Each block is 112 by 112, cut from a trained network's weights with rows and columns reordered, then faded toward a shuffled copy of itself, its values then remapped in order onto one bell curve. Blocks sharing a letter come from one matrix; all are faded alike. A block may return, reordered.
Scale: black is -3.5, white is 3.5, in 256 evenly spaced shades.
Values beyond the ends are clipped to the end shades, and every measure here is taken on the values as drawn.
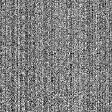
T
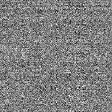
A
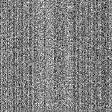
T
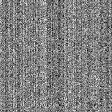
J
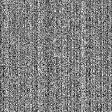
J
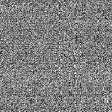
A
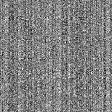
J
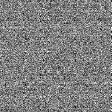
A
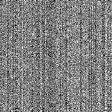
J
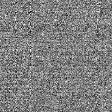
A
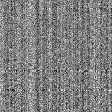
J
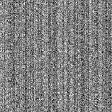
T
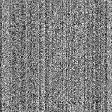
T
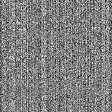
J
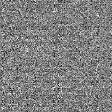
A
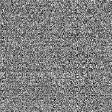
A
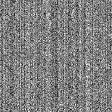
J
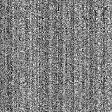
J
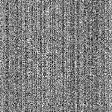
T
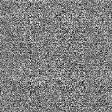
A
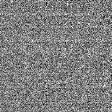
A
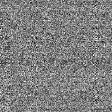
A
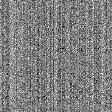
J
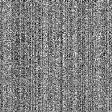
T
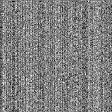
T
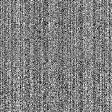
T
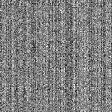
T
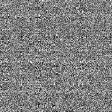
A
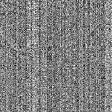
J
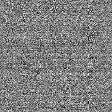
A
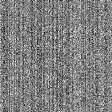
T
